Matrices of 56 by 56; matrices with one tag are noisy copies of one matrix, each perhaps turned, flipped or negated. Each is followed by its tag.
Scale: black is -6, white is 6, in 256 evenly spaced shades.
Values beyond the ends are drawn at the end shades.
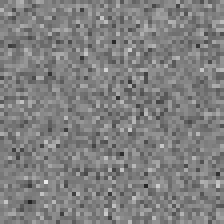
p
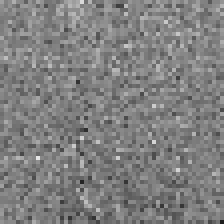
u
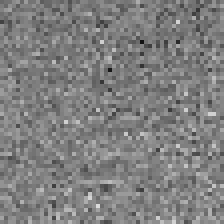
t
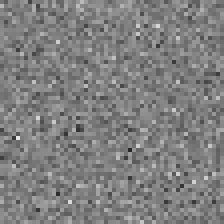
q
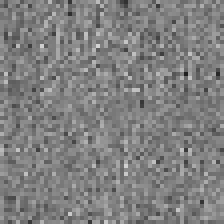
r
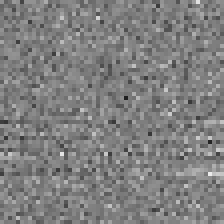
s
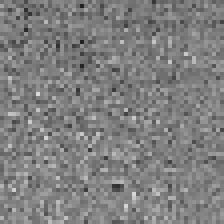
t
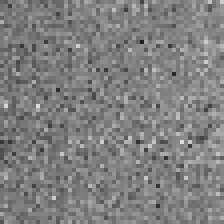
u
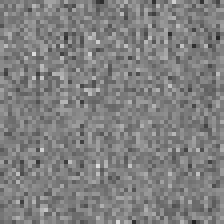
r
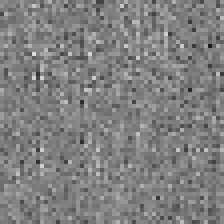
r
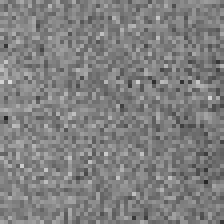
u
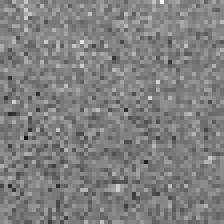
t
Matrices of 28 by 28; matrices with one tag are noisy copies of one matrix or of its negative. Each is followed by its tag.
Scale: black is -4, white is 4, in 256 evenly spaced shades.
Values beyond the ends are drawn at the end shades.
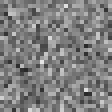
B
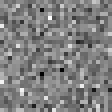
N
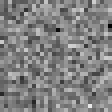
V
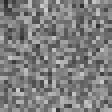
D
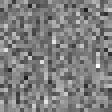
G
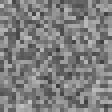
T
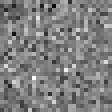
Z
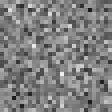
B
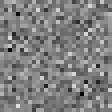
G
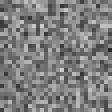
N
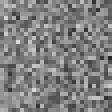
V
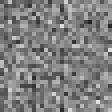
V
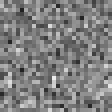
T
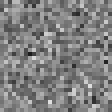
Z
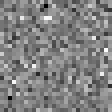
G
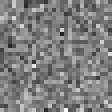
Z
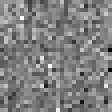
D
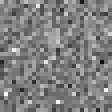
T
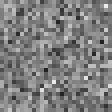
T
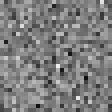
B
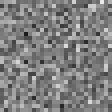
B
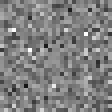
G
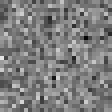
T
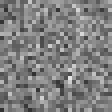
Z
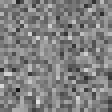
B
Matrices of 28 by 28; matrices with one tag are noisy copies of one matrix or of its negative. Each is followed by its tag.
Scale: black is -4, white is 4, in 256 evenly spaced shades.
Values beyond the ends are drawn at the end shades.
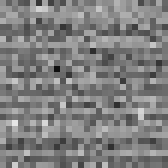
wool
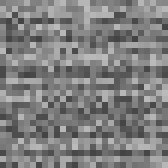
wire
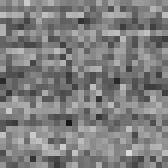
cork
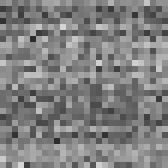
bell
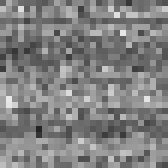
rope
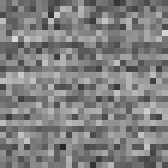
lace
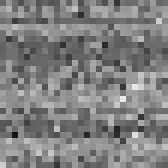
rope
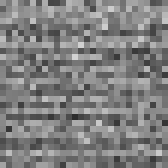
wool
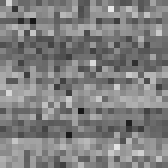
rope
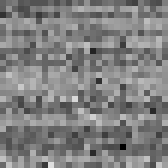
cork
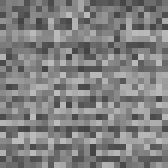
lace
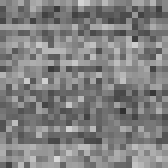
bell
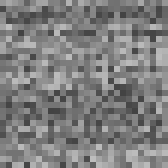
bell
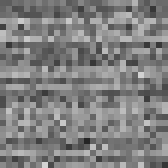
wire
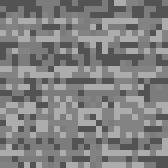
wire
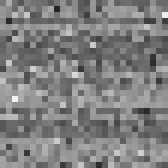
rope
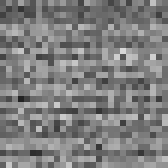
wool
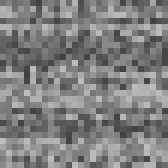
rope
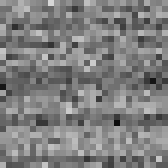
cork
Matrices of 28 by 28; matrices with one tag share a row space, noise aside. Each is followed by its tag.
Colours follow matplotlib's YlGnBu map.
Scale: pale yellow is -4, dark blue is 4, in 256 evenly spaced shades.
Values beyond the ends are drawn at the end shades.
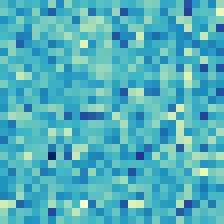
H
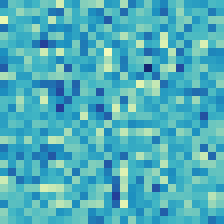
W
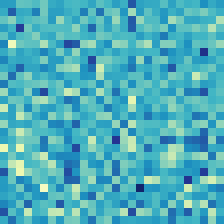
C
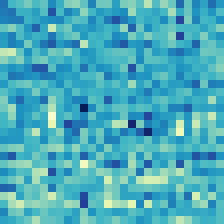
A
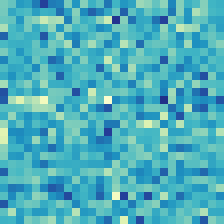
W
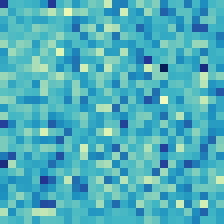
W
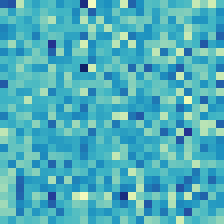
H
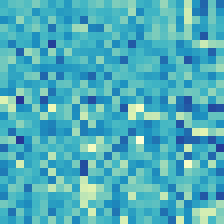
H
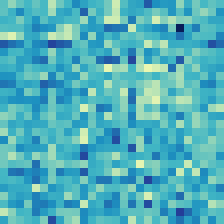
A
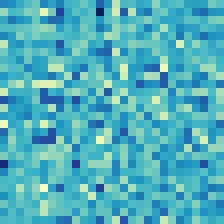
W
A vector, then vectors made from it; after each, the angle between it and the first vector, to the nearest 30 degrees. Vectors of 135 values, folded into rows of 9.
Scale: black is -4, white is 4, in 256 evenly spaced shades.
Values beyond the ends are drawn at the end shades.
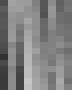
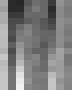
120 degrees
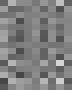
90 degrees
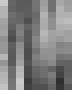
150 degrees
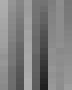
90 degrees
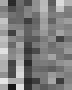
150 degrees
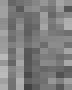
150 degrees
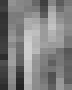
30 degrees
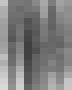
150 degrees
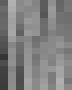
30 degrees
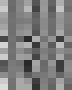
120 degrees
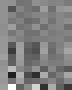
120 degrees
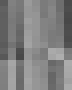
60 degrees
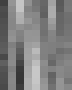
30 degrees
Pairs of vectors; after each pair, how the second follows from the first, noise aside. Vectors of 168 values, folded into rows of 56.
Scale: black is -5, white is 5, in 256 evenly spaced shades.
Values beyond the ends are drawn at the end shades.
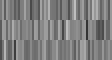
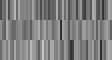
shuffled.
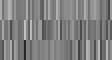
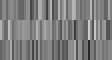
wrapped around.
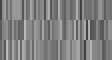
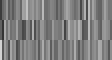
shuffled.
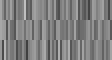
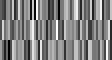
wrapped around, scaled up.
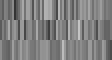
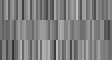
wrapped around.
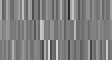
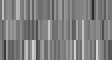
shuffled.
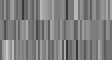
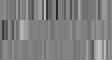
wrapped around, partly zeroed.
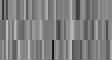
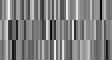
wrapped around, scaled up.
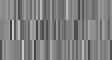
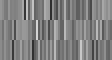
wrapped around.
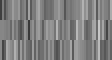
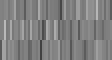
wrapped around, partly zeroed.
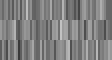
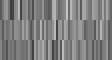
shuffled.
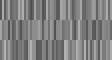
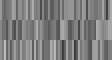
wrapped around.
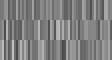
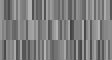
wrapped around, negated.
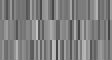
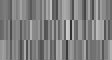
wrapped around.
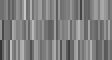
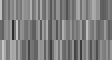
shuffled.
